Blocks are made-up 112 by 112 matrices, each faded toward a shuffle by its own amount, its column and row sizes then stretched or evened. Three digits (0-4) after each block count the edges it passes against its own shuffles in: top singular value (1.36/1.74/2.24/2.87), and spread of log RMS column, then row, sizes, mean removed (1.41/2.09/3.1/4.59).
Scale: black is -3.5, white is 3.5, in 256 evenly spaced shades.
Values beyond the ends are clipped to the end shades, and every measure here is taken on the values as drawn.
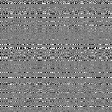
4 1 4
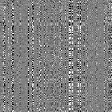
4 4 0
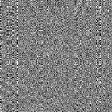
4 3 1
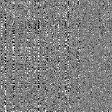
3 3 1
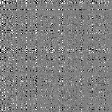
3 3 3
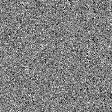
1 1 0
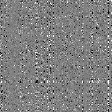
3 3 1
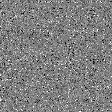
0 1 1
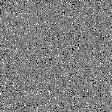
1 2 2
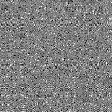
3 0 1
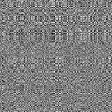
4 2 3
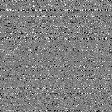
3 0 3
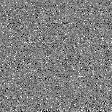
1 0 2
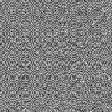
4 1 0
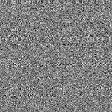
3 0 2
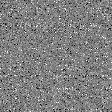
2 0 1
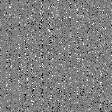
1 3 0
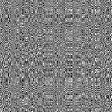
4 3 0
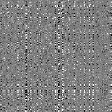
4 3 2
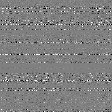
1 1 4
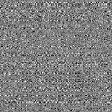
3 0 3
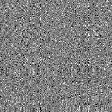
3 2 0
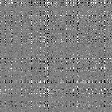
4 3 3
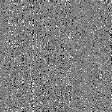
2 3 1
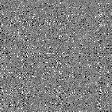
2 2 2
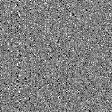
2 2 0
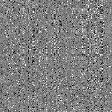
3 2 0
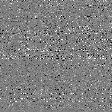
0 1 3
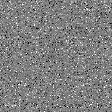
2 0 1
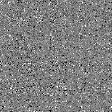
0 2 2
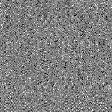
3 1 0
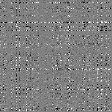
3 3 3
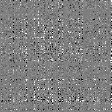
1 3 3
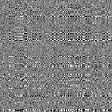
4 2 3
